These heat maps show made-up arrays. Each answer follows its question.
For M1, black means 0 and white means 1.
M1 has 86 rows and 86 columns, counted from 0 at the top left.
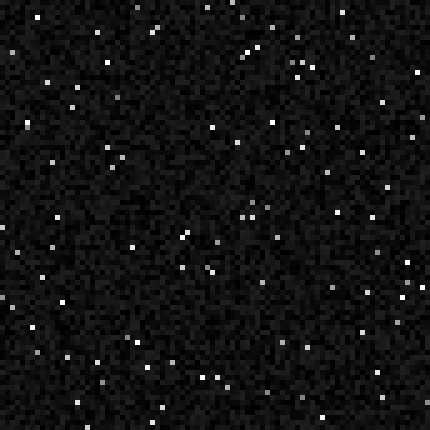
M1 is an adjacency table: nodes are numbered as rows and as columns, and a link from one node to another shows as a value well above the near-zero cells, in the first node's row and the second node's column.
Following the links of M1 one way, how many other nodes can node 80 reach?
9
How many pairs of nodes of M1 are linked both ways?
7
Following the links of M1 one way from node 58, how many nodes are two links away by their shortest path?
1
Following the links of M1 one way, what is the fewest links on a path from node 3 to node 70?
2
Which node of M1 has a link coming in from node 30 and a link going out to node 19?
node 72
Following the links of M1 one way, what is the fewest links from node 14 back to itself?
7
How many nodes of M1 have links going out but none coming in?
7
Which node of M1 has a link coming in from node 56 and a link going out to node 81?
node 52
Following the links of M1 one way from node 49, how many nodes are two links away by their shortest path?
2
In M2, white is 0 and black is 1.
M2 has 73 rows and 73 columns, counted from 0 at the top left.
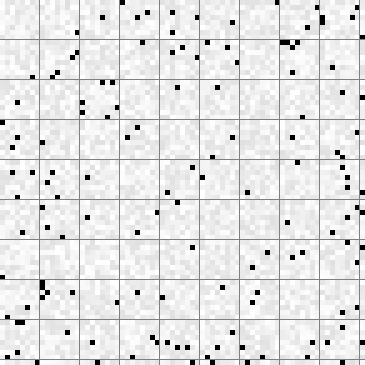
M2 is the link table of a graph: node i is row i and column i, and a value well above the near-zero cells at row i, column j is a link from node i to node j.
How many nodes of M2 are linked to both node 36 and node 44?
0
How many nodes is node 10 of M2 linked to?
2
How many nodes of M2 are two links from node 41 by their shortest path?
8
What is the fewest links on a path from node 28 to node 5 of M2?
5
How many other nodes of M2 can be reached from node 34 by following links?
5
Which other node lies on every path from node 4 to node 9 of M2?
node 58
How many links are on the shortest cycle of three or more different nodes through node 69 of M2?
4
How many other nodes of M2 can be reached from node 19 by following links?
11
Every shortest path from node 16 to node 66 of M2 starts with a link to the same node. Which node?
node 20
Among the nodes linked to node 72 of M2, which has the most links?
node 68
